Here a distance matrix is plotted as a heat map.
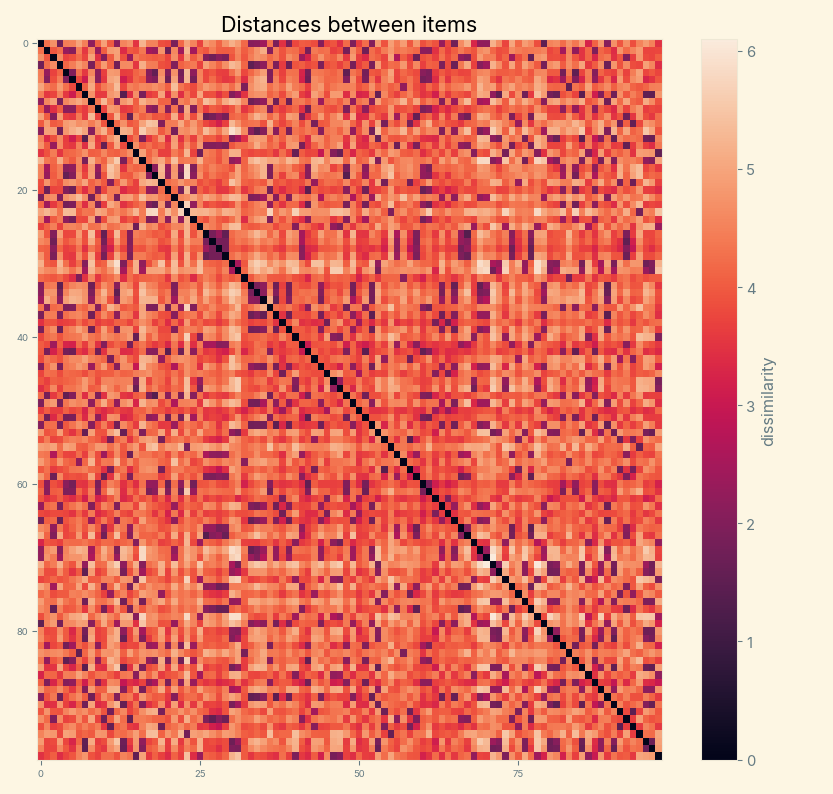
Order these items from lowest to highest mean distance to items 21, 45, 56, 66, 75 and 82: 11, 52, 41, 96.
41, 52, 11, 96
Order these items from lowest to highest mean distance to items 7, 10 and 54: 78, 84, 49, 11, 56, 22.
56, 11, 22, 84, 49, 78
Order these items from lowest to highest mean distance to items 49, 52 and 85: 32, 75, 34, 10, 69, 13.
34, 69, 13, 32, 75, 10
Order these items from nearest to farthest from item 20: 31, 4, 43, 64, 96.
4, 64, 96, 43, 31
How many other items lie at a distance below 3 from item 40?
9
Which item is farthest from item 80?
78
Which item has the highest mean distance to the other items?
23
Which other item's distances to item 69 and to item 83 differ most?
6
